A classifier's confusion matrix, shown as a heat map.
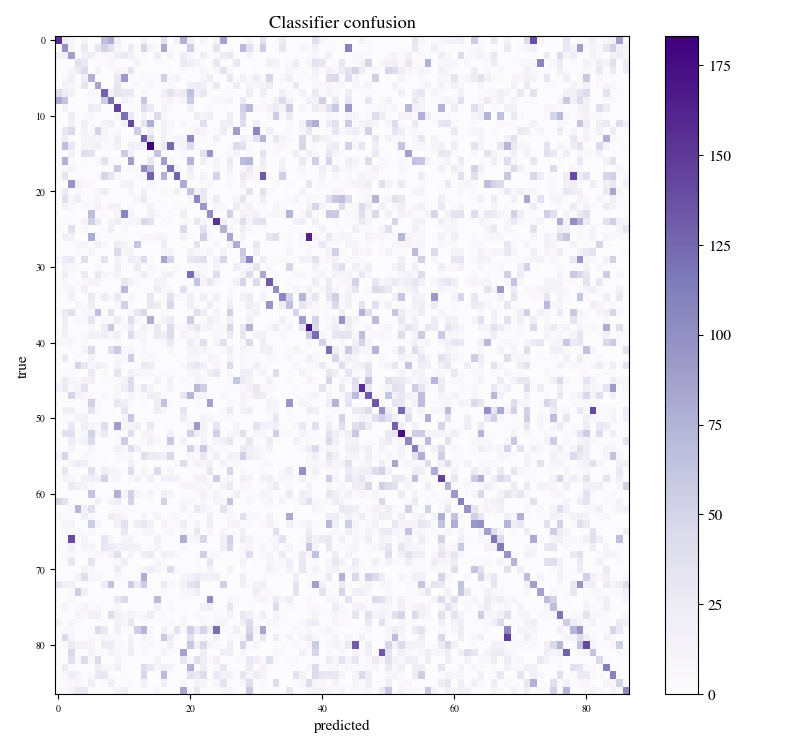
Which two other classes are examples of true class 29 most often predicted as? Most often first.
79, 16
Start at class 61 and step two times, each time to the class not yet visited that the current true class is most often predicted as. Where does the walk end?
38
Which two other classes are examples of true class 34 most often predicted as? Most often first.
57, 37
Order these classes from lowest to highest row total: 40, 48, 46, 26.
40, 26, 48, 46
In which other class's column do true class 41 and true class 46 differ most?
84
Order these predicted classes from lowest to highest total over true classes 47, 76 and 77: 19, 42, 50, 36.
36, 42, 19, 50
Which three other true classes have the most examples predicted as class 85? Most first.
0, 66, 80
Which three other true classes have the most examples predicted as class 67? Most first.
33, 49, 10
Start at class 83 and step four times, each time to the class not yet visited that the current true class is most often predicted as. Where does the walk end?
11
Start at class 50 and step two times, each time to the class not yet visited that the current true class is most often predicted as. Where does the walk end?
51
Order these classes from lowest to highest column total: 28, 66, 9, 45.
66, 45, 9, 28
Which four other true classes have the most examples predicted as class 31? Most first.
18, 78, 13, 1
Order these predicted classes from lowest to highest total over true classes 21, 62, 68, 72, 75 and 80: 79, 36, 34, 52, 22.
34, 36, 52, 22, 79
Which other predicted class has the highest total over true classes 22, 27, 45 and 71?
47
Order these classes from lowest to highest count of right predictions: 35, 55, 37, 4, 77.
4, 77, 35, 55, 37
